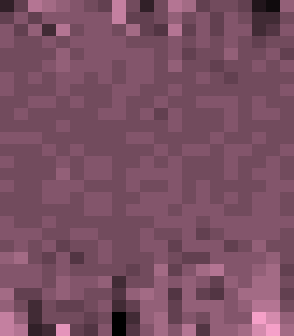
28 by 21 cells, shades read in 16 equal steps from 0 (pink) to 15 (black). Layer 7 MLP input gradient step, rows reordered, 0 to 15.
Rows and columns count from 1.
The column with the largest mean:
9
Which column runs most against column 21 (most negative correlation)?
7
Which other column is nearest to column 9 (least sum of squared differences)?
3
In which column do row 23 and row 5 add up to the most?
21
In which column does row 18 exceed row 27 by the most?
19
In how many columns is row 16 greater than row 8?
1
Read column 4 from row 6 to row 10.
7 8 8 7 8
